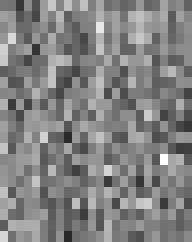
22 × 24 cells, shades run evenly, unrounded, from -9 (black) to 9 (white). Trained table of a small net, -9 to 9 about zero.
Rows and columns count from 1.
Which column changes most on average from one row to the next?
9
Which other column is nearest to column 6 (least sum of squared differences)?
4
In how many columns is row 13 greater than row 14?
14
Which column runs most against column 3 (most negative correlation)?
6
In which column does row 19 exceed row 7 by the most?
10
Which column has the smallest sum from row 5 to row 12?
24
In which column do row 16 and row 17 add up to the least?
18
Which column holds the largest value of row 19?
19
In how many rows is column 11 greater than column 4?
7
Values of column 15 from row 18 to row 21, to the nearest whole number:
2 -4 1 -1
